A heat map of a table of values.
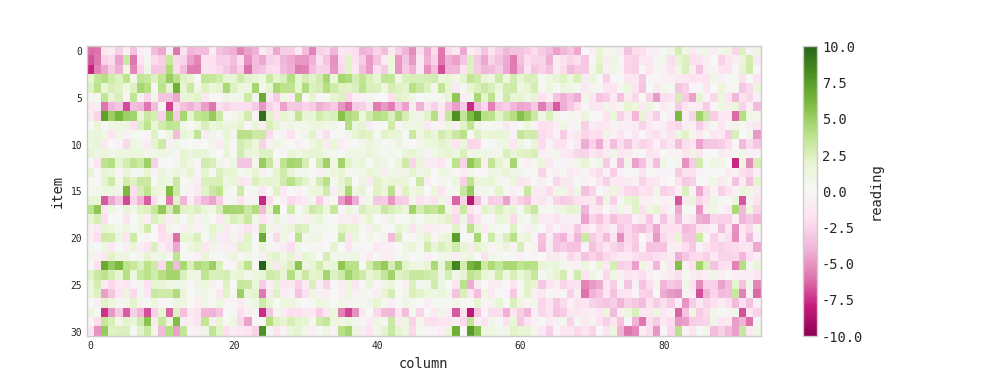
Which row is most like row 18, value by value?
10
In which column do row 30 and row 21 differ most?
53
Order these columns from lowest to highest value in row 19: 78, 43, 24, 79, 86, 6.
79, 78, 86, 6, 43, 24
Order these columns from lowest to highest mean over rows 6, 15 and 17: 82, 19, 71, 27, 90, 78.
82, 27, 71, 78, 19, 90
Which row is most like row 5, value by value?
20
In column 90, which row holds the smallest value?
12
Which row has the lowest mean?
6
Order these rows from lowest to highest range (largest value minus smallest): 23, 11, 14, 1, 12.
11, 14, 1, 12, 23
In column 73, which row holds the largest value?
23
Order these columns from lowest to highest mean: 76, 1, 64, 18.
76, 64, 1, 18
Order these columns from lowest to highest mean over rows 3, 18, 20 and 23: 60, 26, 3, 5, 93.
93, 26, 5, 60, 3
